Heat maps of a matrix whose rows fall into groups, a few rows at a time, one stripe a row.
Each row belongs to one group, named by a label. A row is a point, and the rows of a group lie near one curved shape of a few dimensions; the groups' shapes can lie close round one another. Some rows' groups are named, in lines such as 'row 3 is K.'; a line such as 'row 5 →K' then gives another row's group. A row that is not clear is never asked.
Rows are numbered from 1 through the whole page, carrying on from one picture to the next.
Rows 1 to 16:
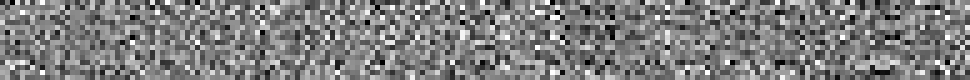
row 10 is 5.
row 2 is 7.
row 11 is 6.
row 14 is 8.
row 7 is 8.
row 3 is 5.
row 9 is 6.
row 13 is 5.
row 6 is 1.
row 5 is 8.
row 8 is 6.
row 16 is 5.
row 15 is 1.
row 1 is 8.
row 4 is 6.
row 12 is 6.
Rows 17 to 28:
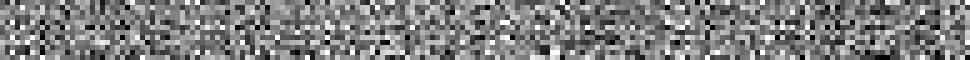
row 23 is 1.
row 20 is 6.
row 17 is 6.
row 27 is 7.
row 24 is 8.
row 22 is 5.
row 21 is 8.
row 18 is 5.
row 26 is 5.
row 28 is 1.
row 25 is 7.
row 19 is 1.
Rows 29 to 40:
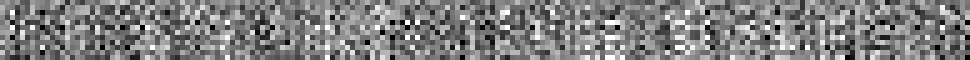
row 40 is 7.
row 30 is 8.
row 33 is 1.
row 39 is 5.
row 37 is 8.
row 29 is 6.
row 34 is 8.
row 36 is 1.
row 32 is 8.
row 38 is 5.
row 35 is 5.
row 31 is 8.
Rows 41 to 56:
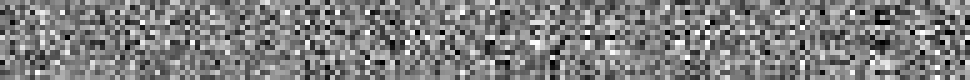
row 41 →1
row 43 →8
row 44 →8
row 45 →1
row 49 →1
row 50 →5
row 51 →1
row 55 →8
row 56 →1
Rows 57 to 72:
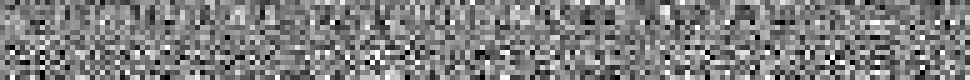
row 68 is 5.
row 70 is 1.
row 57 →5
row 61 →5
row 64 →1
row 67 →8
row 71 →5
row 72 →8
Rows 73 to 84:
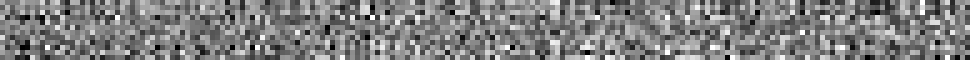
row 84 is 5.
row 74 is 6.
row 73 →1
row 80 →8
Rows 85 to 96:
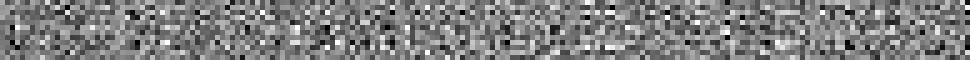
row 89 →6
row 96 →8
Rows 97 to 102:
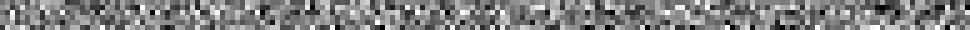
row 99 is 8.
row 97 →6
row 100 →8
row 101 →8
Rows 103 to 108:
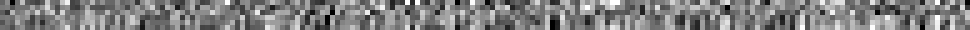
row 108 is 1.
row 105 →8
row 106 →1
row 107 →1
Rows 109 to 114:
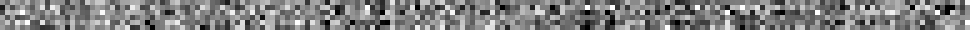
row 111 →5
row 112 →6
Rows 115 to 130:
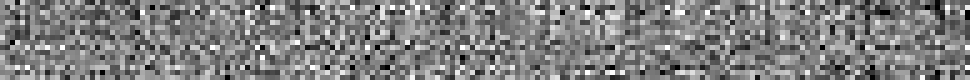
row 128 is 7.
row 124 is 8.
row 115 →5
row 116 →7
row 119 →5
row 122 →8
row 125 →5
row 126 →8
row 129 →5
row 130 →1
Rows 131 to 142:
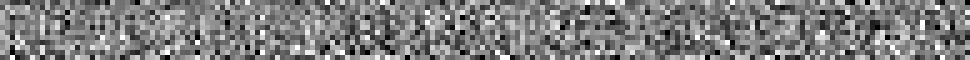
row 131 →7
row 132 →5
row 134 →8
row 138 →6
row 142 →8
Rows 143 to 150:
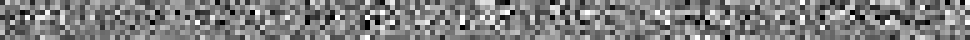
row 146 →8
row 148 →8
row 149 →6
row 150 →6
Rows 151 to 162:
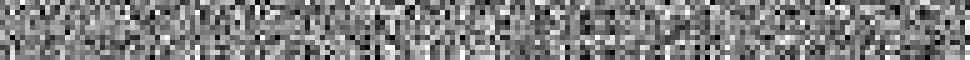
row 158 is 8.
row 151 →5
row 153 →8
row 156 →1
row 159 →5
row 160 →6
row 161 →8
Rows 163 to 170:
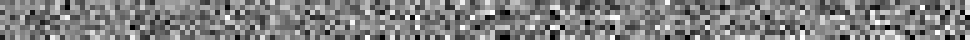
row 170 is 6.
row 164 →1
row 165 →6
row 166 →1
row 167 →5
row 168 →6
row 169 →1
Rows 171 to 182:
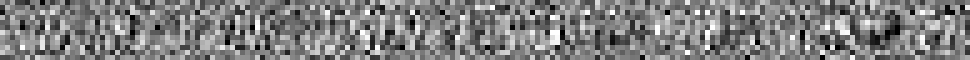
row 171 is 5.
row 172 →6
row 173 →6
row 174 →6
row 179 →1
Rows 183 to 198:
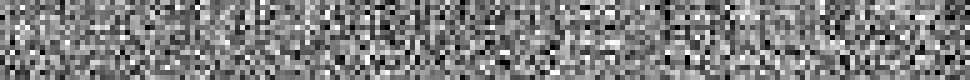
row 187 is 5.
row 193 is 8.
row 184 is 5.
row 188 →7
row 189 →5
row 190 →6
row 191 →1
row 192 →1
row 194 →6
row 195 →6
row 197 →7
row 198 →8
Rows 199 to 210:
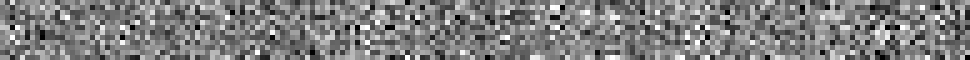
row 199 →8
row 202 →1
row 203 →8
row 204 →6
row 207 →6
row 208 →5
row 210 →1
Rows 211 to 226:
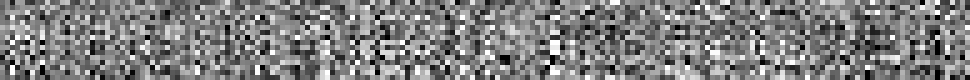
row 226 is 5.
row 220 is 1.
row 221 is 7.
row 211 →1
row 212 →6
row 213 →5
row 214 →7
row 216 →7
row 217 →1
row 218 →7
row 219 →7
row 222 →6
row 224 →8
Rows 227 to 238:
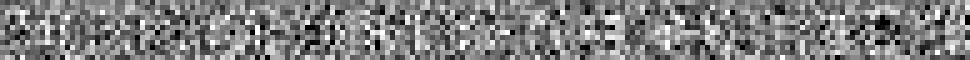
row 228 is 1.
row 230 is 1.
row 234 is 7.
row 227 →6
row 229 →5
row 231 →1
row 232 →8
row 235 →8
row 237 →1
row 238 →5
